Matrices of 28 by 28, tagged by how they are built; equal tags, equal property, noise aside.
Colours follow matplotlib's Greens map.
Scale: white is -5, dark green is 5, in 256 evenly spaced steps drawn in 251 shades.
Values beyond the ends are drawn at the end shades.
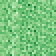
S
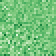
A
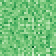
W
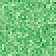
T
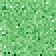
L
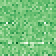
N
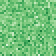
T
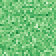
T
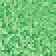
A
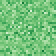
N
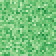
S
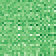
W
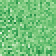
A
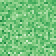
S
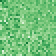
A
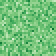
T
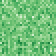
W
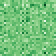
W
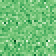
N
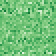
N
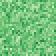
S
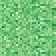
S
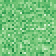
W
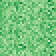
S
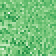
A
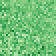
A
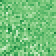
A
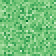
S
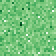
L
